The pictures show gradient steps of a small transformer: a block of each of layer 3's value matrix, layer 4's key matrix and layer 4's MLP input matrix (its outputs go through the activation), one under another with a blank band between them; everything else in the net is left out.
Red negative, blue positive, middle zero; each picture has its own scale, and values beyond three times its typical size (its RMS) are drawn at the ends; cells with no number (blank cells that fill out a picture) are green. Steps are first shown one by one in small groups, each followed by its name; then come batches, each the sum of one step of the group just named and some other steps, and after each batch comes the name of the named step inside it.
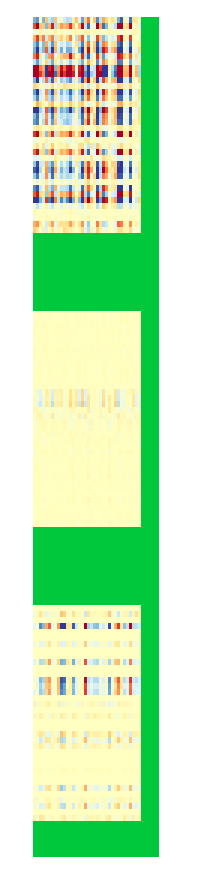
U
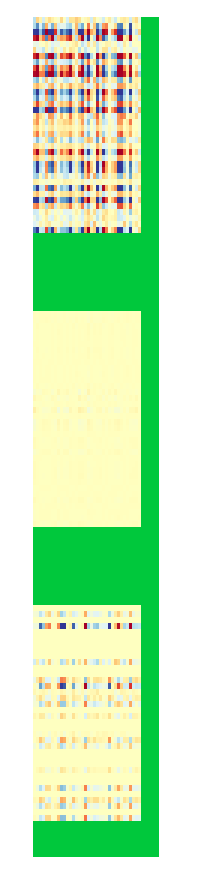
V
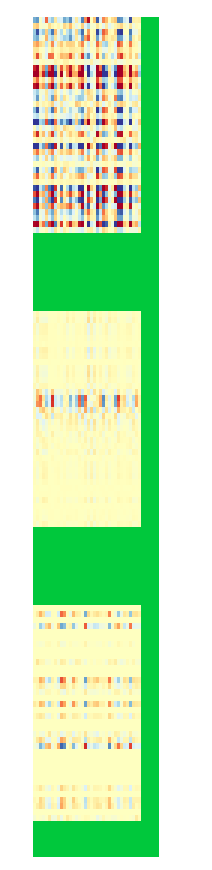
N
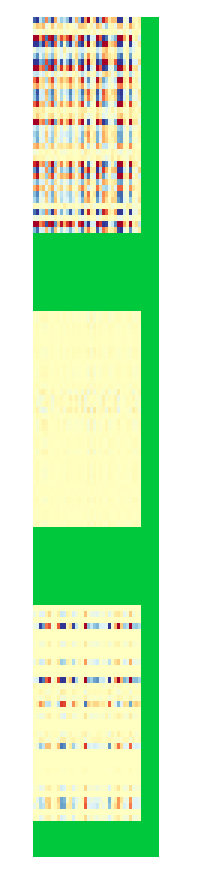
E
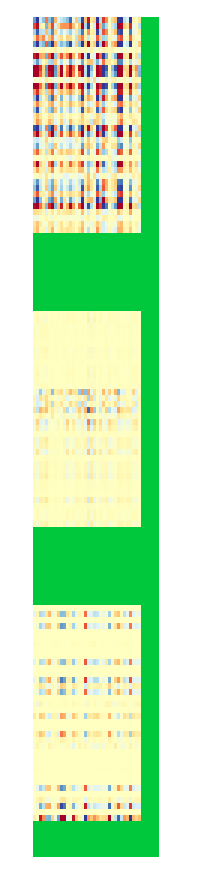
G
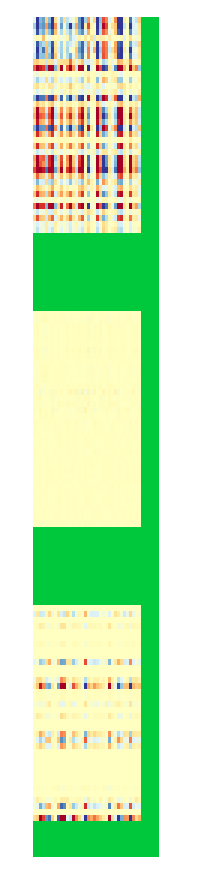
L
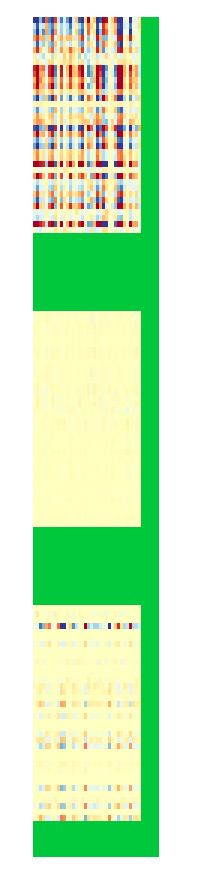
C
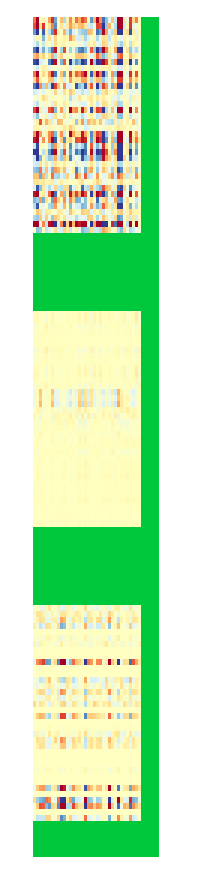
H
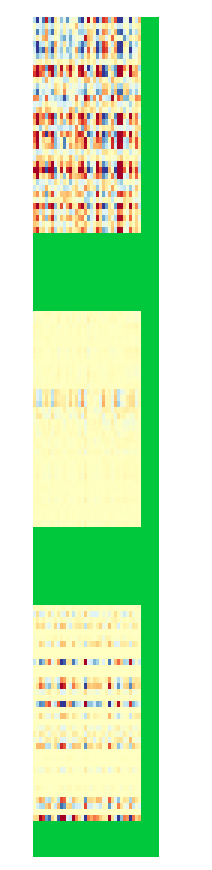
L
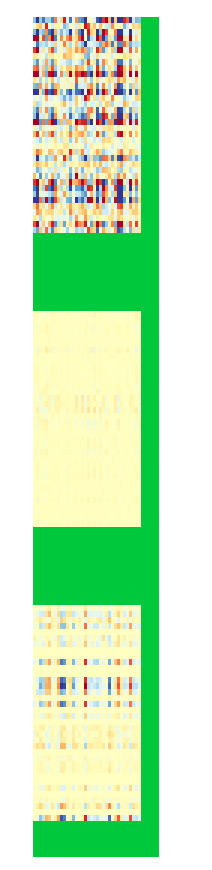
V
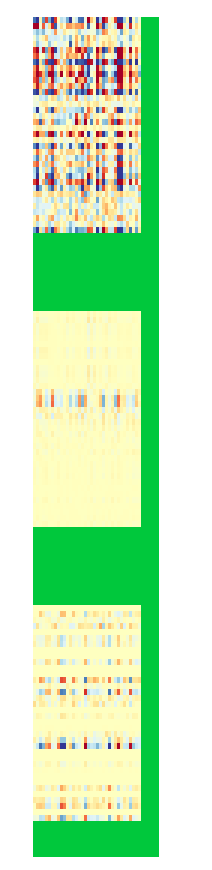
N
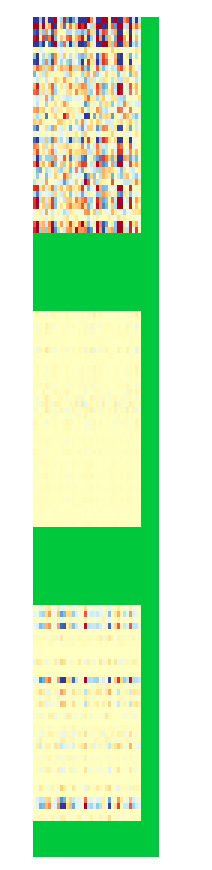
E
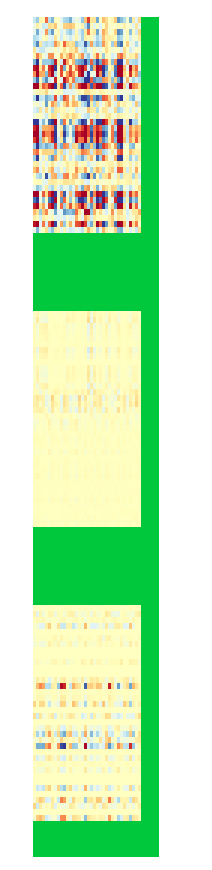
N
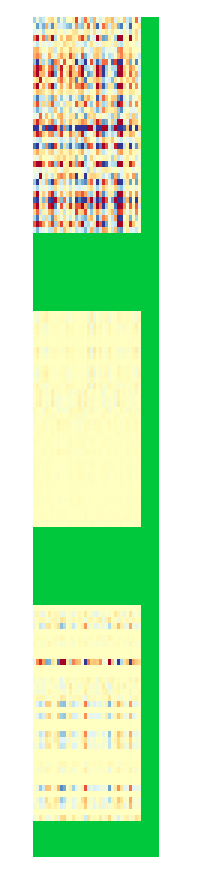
C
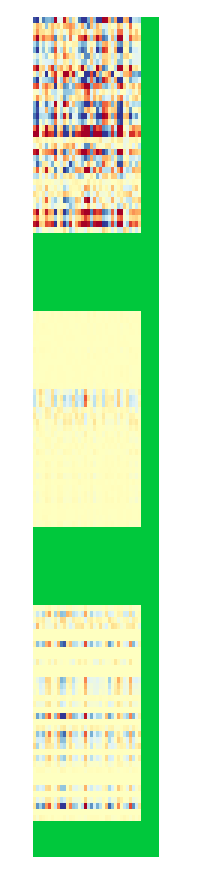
U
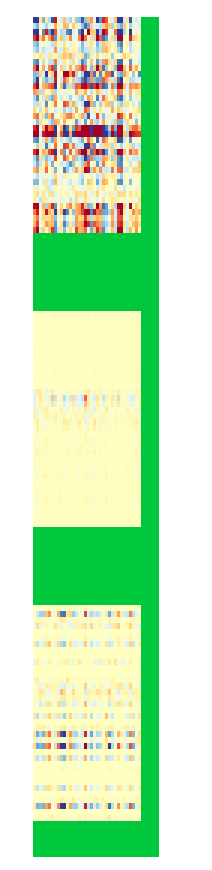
V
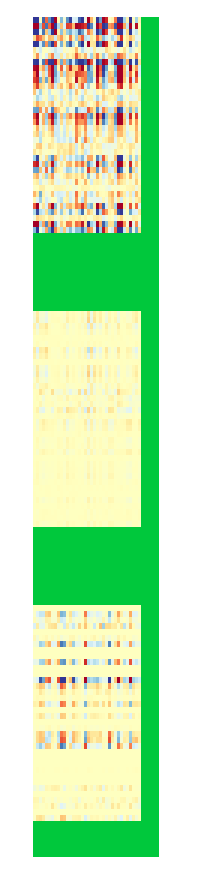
E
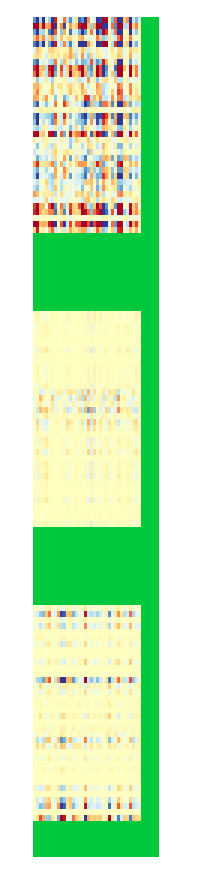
G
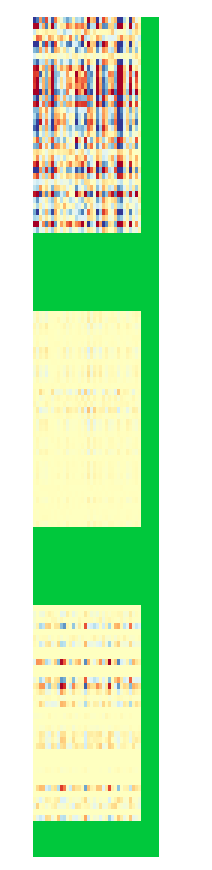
E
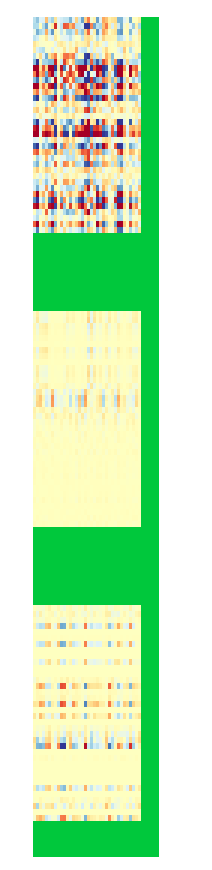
N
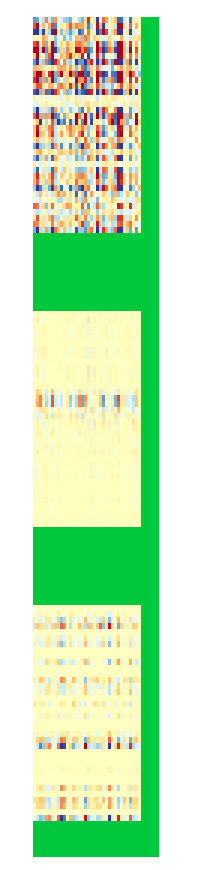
N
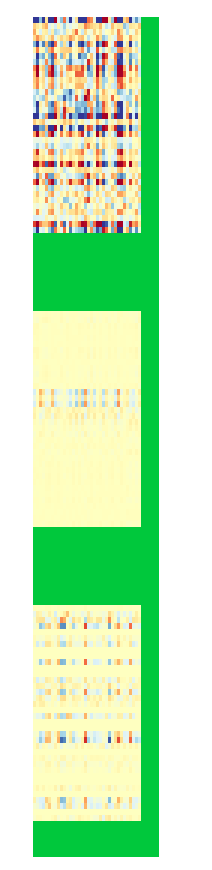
C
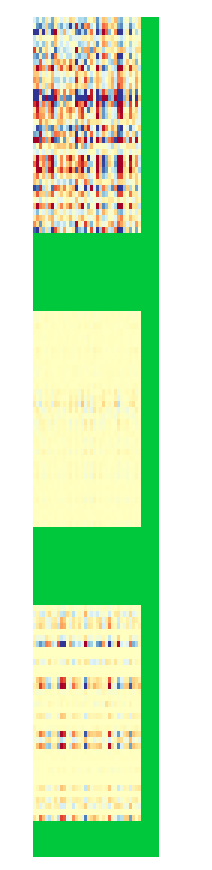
L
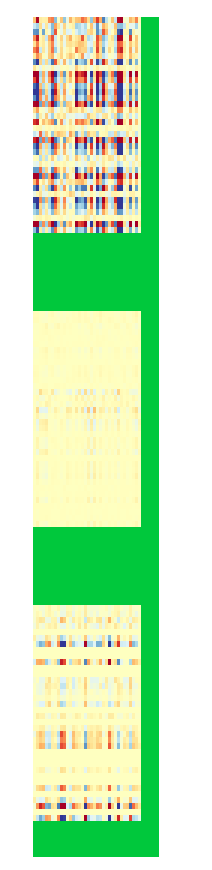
H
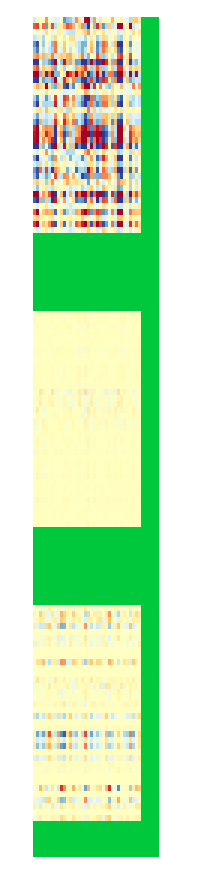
H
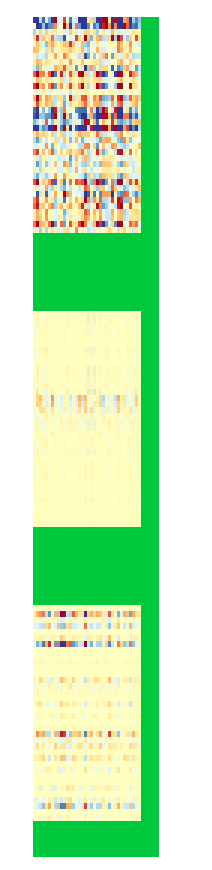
N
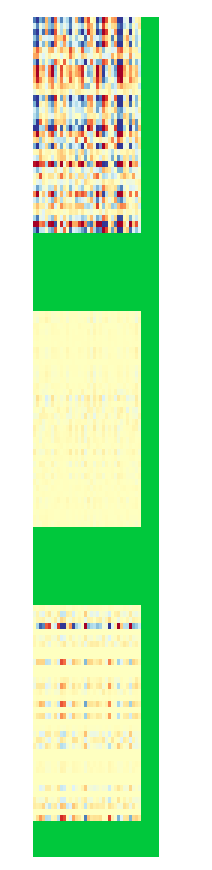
C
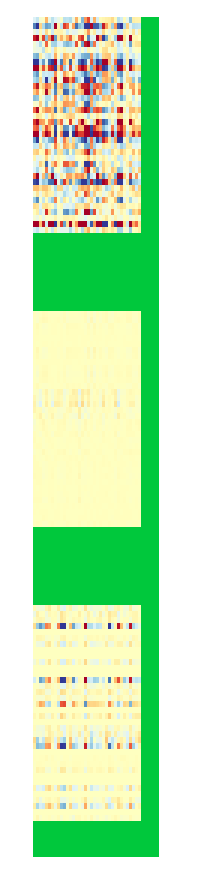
E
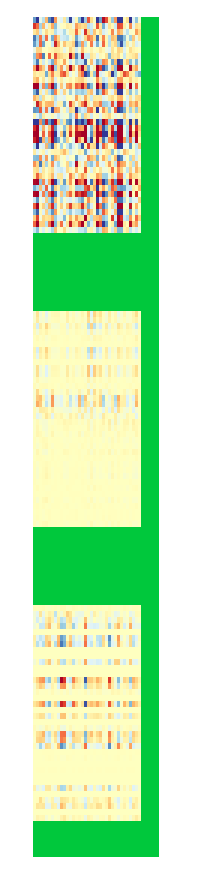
N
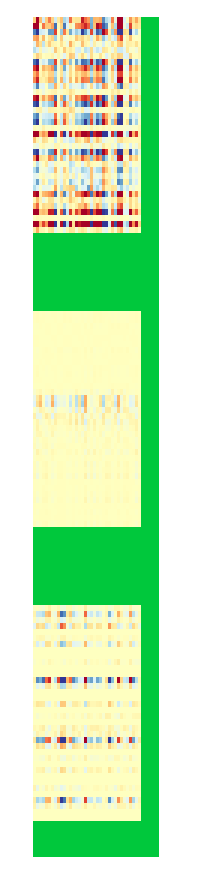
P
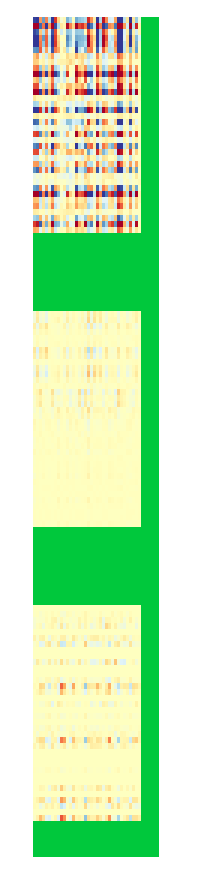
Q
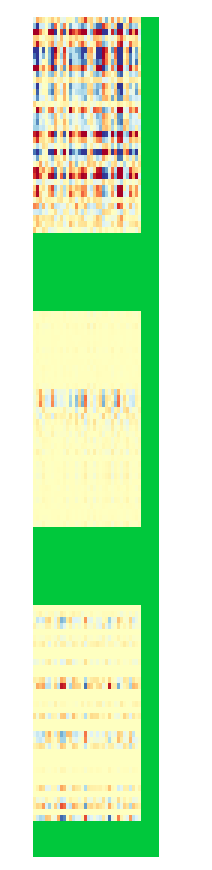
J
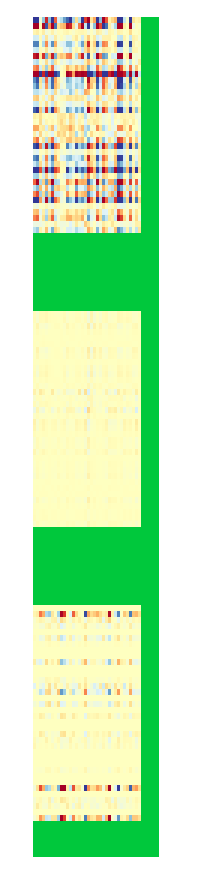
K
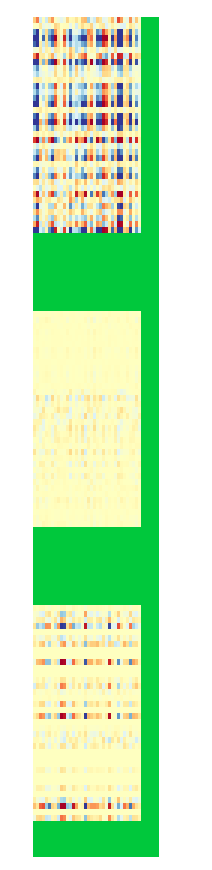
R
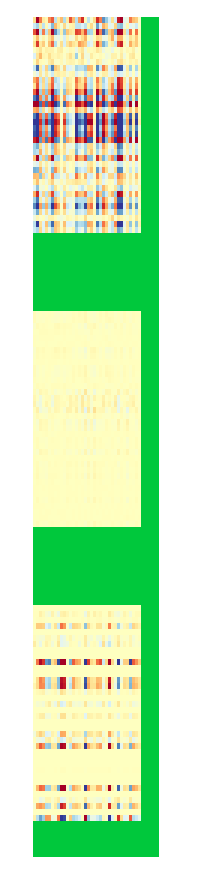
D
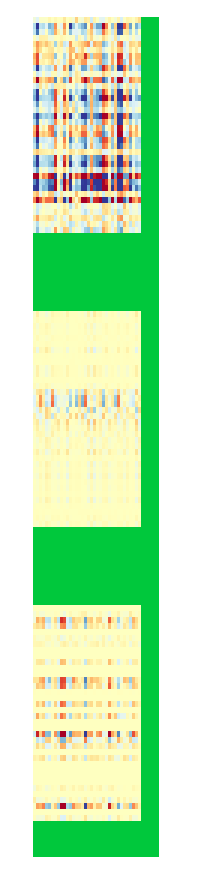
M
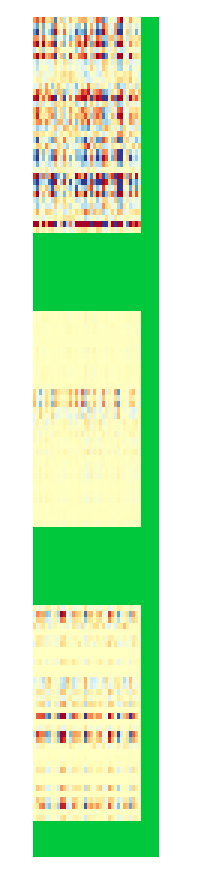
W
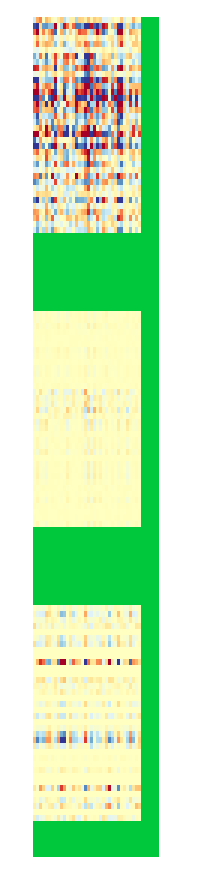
D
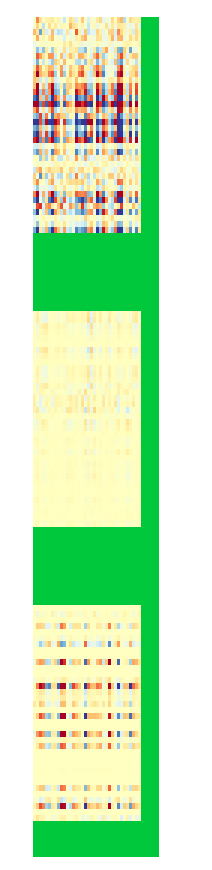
D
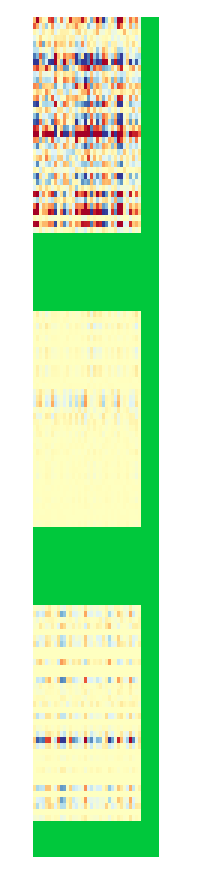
P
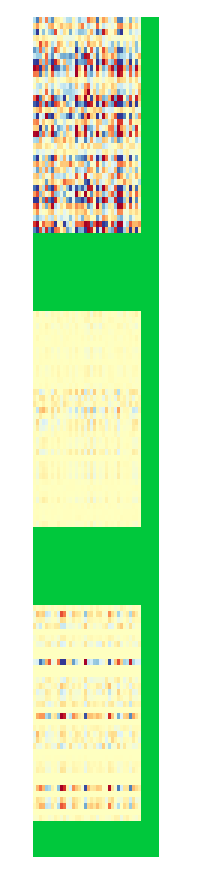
W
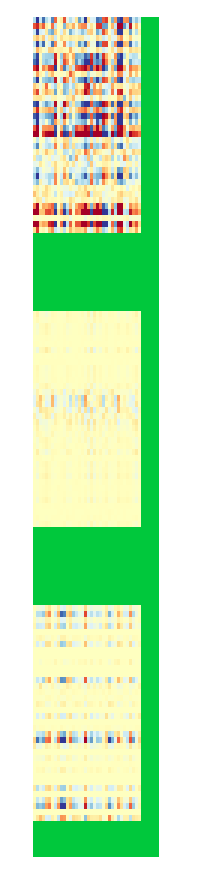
P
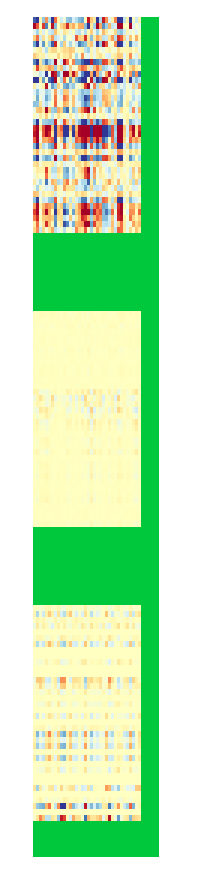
K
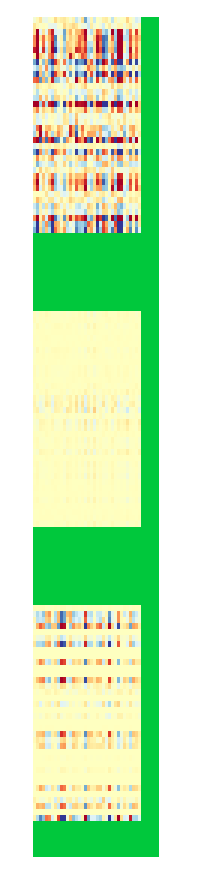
D
